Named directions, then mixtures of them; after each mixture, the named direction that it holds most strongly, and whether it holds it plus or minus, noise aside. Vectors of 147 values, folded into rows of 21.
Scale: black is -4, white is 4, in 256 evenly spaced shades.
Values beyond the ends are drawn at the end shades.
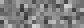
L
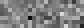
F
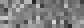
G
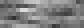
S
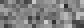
G, minus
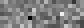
F, plus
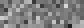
G, plus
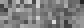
G, plus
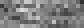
S, plus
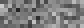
F, minus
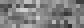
S, plus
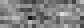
F, plus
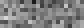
G, plus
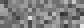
F, minus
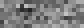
L, plus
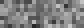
L, minus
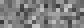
L, plus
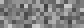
L, plus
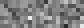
F, minus
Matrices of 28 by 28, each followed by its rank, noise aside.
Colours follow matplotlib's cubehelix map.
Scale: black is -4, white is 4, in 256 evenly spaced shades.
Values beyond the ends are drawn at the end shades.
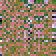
three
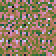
five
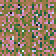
seven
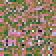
six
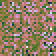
seven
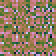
three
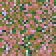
seven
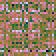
three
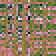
three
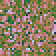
seven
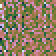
four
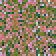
seven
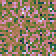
six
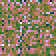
six
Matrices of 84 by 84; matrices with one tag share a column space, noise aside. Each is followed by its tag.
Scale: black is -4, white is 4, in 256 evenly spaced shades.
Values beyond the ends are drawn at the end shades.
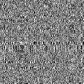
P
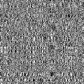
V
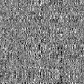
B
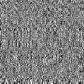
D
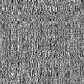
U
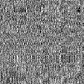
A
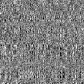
B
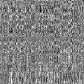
A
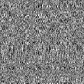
P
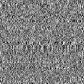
P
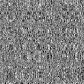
B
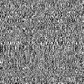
P
